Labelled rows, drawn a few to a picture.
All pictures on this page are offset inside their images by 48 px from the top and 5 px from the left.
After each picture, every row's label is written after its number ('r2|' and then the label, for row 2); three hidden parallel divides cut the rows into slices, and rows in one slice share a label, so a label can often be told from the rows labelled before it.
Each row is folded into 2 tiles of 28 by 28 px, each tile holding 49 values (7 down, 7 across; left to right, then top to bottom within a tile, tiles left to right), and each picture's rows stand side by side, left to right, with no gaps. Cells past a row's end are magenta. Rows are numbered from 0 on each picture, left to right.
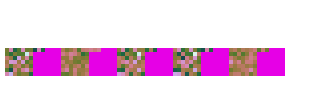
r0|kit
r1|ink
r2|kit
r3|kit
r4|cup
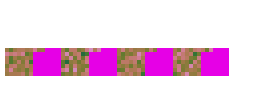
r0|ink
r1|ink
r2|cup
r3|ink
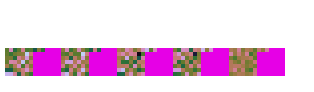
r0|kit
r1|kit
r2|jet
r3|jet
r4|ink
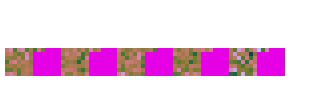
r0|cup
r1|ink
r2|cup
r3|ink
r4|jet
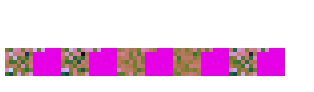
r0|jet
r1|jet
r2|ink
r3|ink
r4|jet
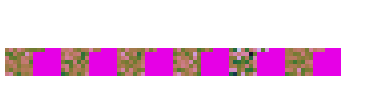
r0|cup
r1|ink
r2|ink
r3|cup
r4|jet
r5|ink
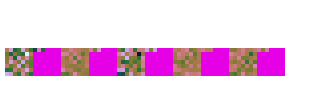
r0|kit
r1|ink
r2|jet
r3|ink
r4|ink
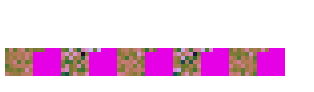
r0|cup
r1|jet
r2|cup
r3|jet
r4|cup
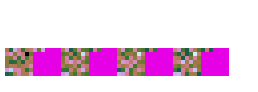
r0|jet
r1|kit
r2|kit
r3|kit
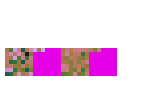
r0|jet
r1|ink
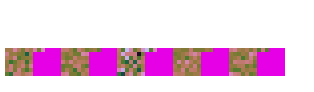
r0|ink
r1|cup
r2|jet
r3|cup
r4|cup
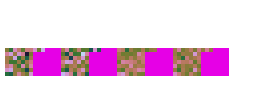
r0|jet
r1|kit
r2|cup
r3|cup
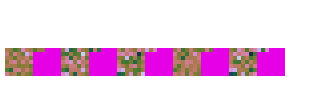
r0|cup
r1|kit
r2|jet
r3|cup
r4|jet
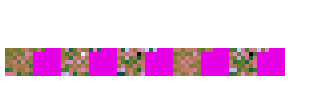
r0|cup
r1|kit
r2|jet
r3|cup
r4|jet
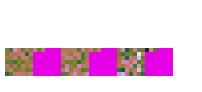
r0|ink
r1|ink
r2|kit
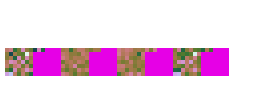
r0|kit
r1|cup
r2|ink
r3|kit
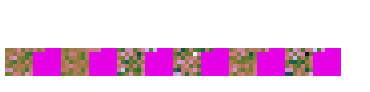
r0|ink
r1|ink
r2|jet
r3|kit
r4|ink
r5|jet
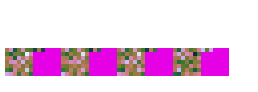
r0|kit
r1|kit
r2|kit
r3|jet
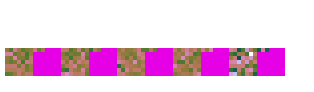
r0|ink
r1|cup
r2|cup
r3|ink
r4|kit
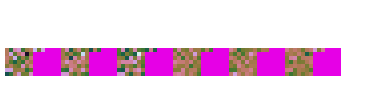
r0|jet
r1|kit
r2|kit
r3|cup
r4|cup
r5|ink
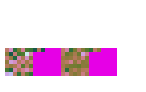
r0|kit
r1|cup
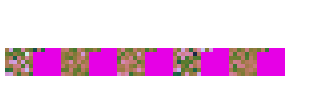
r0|kit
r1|cup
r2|cup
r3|jet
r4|cup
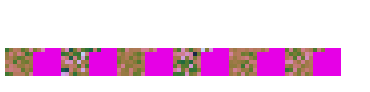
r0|ink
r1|kit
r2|ink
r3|jet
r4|ink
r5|cup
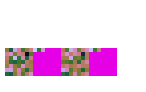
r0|jet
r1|jet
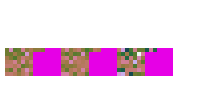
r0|cup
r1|cup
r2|kit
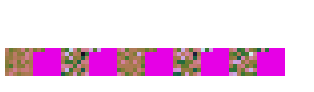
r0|cup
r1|jet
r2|cup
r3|jet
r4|kit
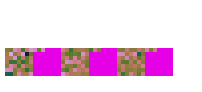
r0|jet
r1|cup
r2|ink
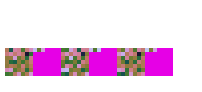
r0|jet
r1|jet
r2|jet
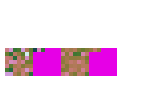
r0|kit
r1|cup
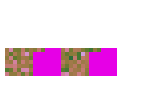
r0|cup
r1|cup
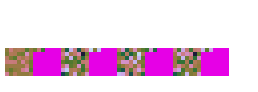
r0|cup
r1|jet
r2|kit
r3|jet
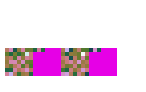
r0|kit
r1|kit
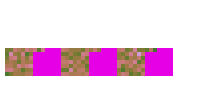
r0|ink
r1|cup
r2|cup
